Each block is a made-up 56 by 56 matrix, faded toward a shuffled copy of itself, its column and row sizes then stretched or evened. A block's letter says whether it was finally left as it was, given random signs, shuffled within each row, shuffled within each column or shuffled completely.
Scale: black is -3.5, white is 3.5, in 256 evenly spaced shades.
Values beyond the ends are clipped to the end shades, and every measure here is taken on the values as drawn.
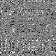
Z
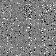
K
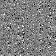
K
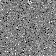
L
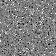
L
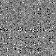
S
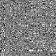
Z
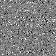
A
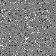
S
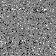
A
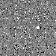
S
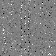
K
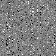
K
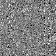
K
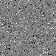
L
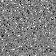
A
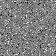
L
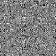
Z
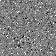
L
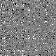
Z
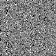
K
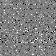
A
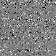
A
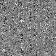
K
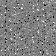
K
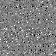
A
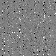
K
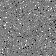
L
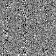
K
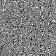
K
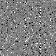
K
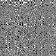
Z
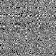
Z
